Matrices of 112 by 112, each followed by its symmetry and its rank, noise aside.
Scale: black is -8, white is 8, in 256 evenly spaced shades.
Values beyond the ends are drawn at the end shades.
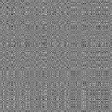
no symmetry, rank four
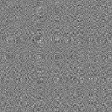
no symmetry, rank five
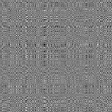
no symmetry, rank four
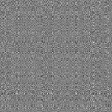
no symmetry, rank five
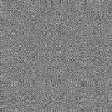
no symmetry, rank six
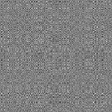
symmetric, rank four
